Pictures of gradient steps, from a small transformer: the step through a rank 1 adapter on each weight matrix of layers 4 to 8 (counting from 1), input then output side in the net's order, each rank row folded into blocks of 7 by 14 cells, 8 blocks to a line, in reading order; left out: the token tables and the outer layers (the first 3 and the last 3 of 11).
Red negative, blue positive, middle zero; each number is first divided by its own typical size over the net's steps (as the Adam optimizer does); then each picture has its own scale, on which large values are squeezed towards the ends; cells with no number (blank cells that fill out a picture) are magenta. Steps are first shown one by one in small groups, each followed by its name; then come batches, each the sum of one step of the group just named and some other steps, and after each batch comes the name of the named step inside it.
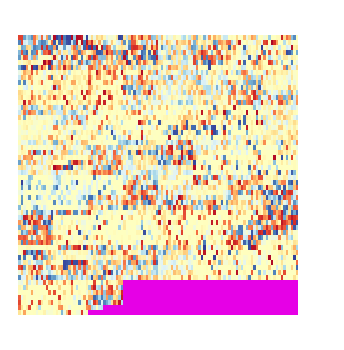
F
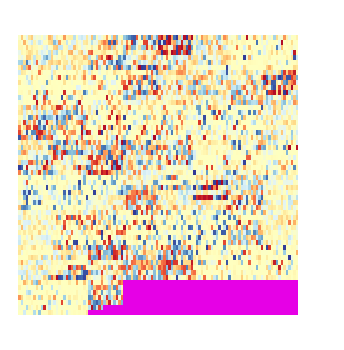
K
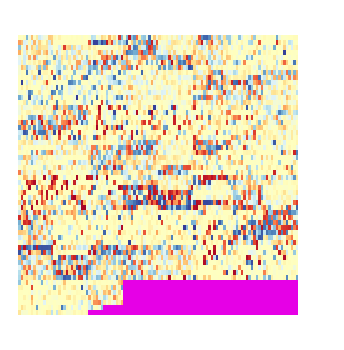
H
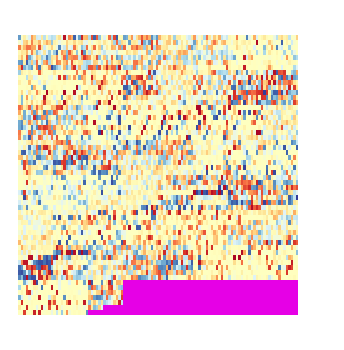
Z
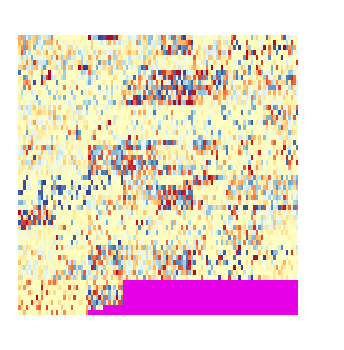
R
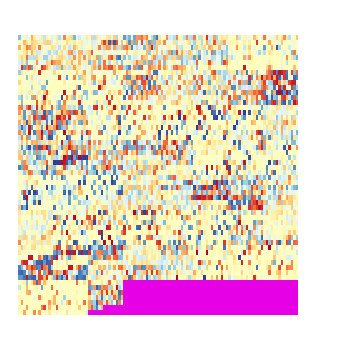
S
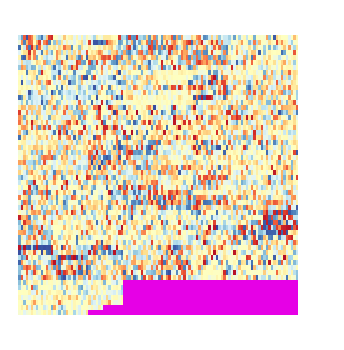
H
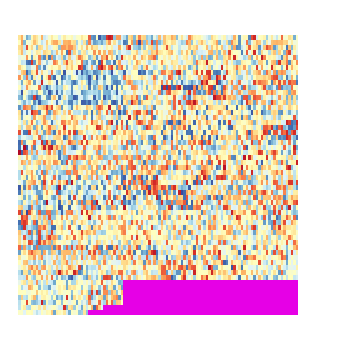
H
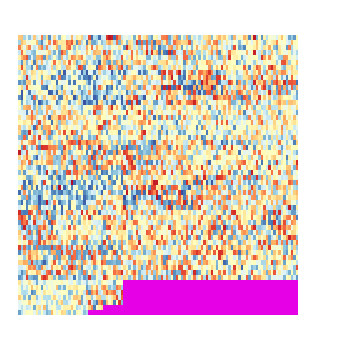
S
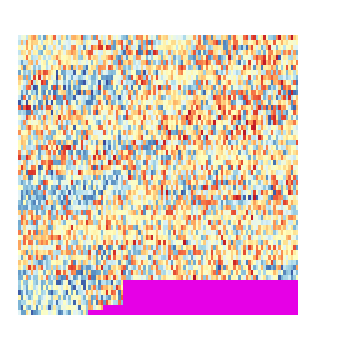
S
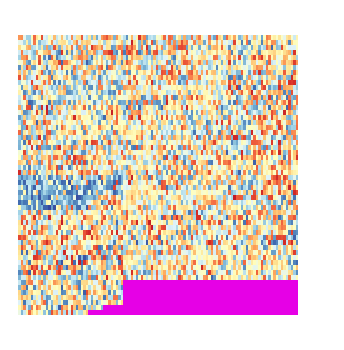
K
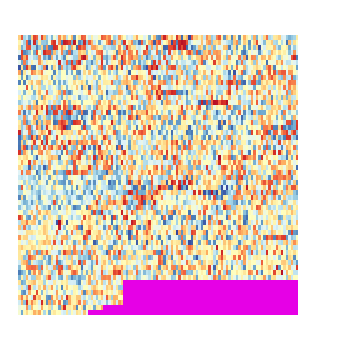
Z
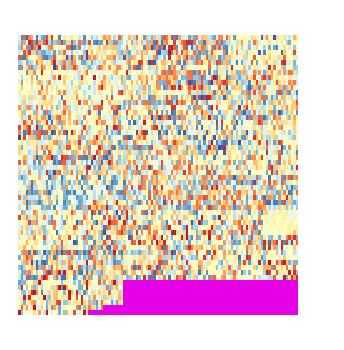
S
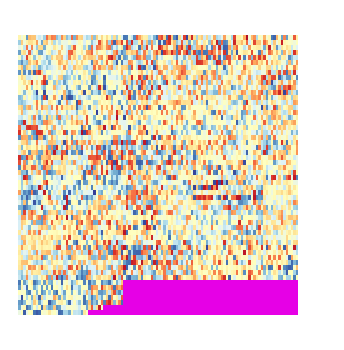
K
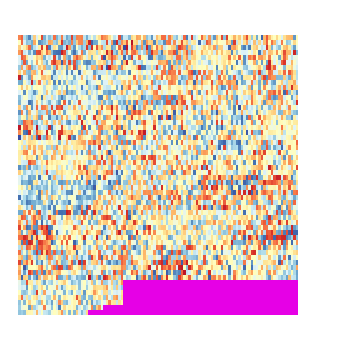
K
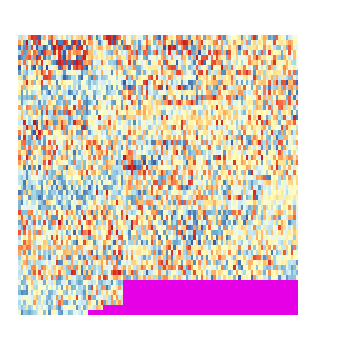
R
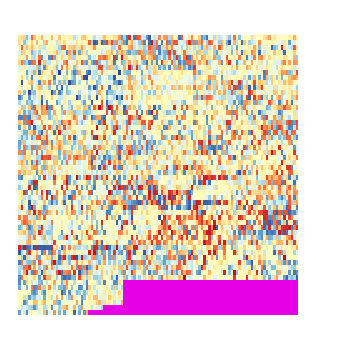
H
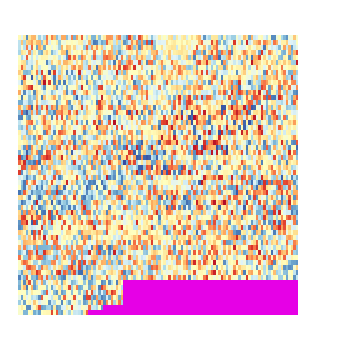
H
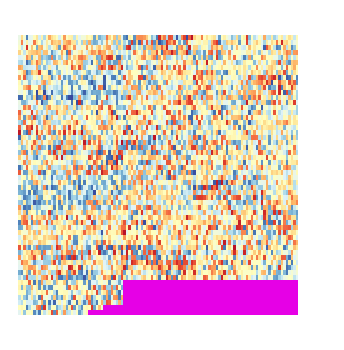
K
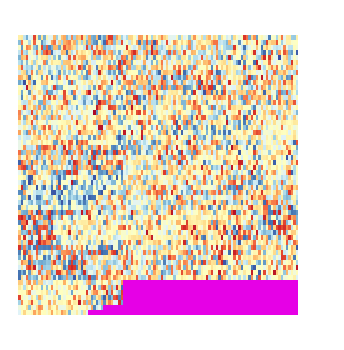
Z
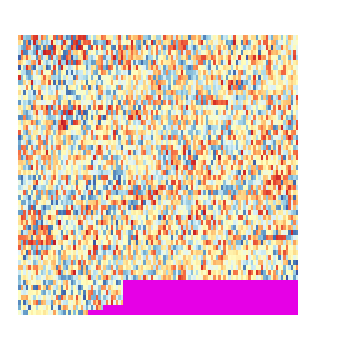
H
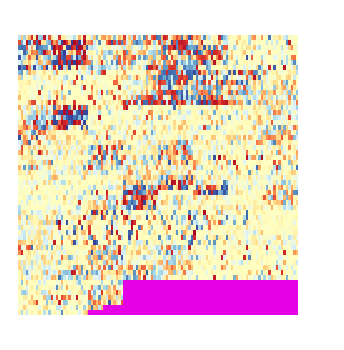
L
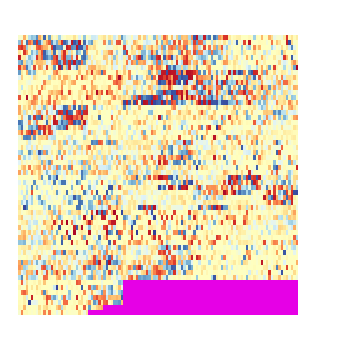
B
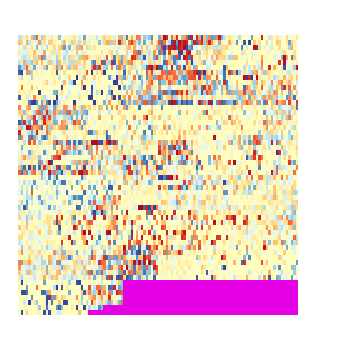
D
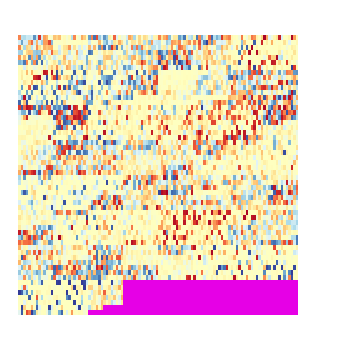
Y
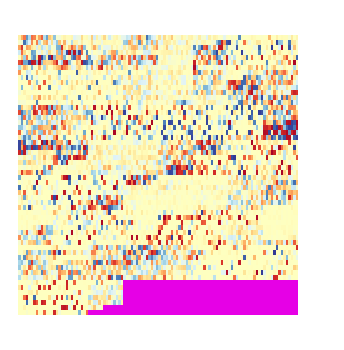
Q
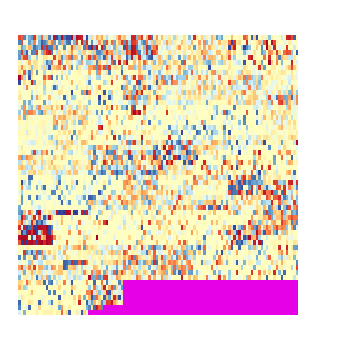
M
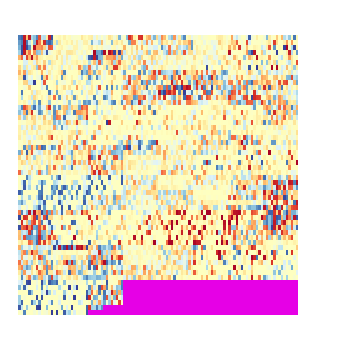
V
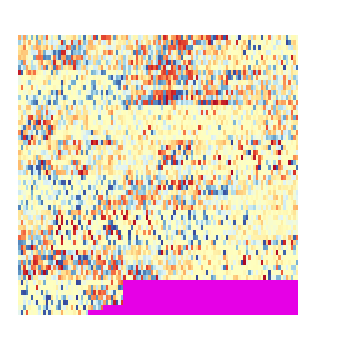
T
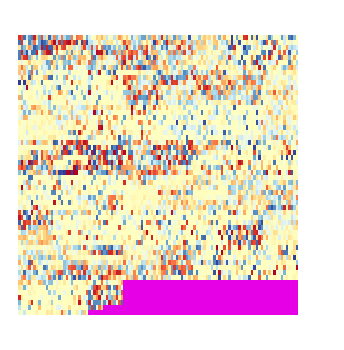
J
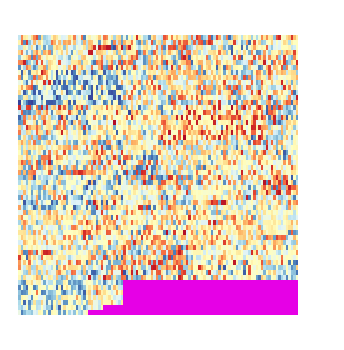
D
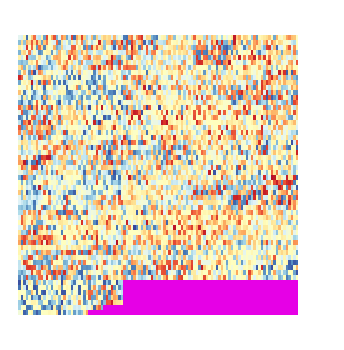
M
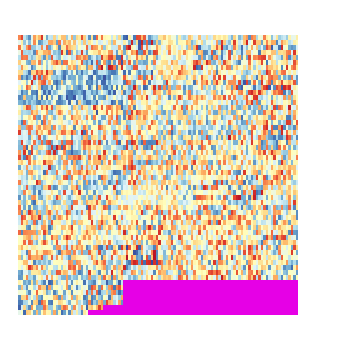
Q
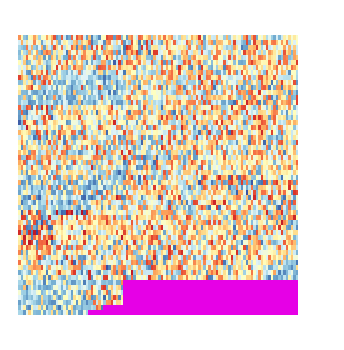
M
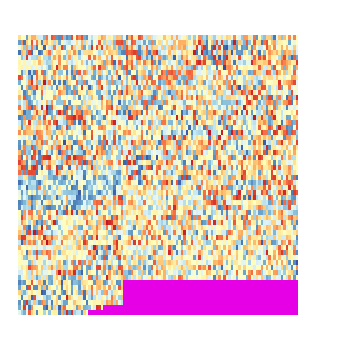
M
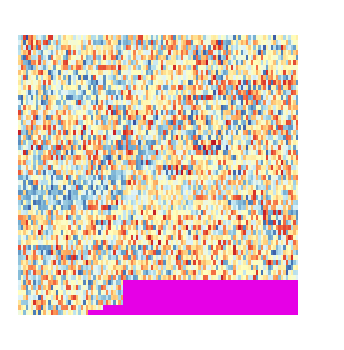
Q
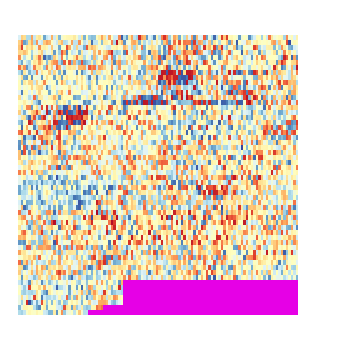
B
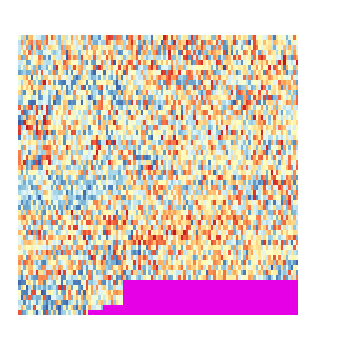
D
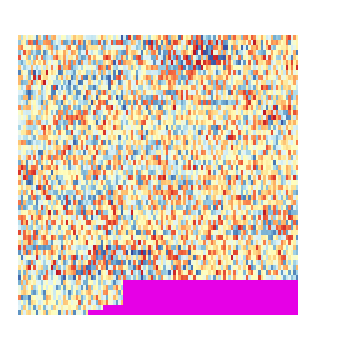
B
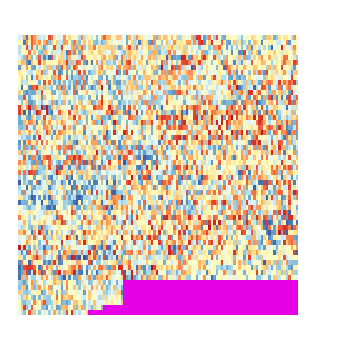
Q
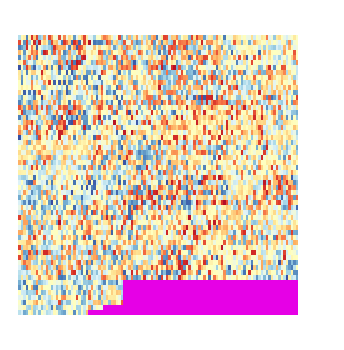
L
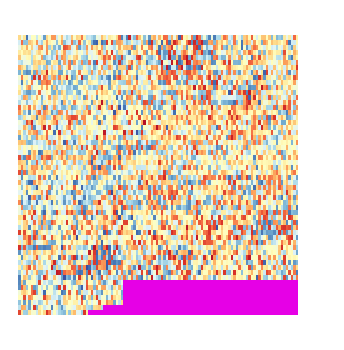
B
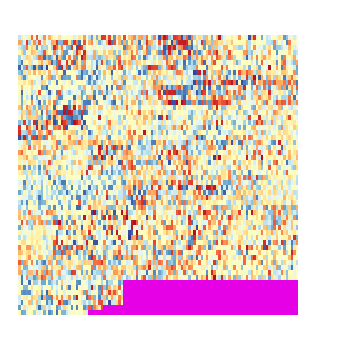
L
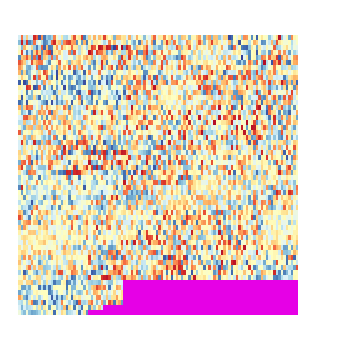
J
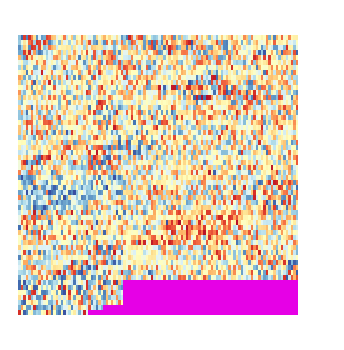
V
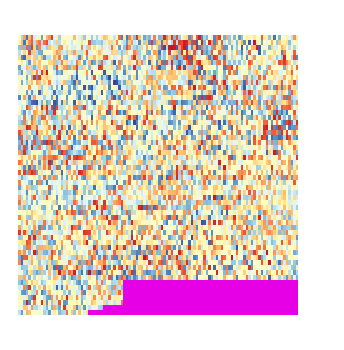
D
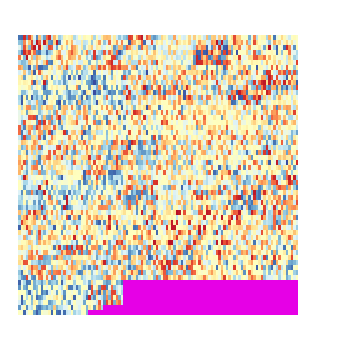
V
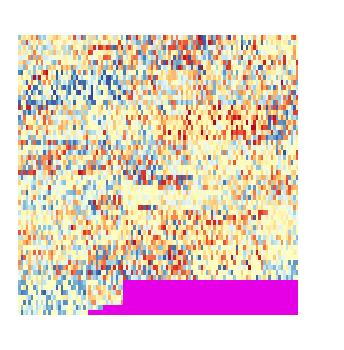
D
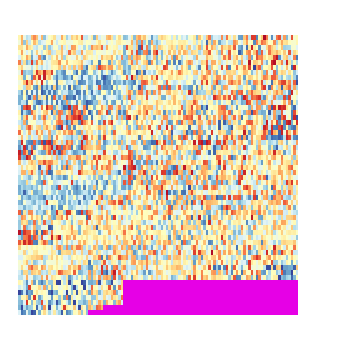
Y
